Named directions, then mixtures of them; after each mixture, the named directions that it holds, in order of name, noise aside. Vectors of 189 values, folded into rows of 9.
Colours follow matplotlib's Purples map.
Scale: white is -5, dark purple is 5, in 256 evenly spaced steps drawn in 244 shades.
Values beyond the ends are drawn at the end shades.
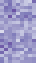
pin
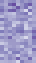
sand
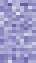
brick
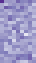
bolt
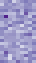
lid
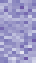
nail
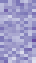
nail.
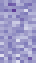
pin, sand.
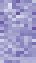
brick, pin.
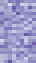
brick.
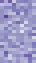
bolt, brick, lid.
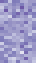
nail.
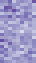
bolt, lid, pin.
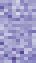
brick, nail.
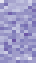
bolt, sand.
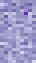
lid, nail, sand.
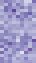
nail, pin.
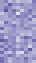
brick, nail, pin.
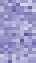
brick, pin.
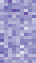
lid, pin, sand.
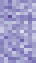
bolt, nail, pin.
